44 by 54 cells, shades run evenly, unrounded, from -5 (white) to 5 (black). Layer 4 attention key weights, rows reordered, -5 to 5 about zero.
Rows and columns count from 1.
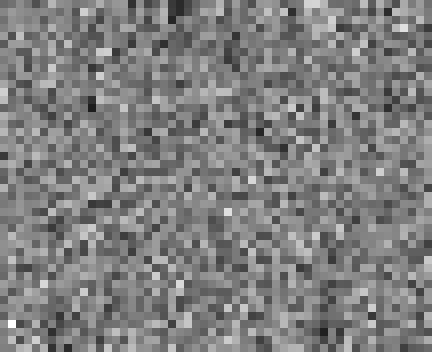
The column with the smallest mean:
2
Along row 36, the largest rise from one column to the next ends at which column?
24
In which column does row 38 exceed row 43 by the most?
29
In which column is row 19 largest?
36
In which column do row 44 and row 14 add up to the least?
37
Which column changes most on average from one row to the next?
20
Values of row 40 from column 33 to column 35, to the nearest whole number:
2 0 -1
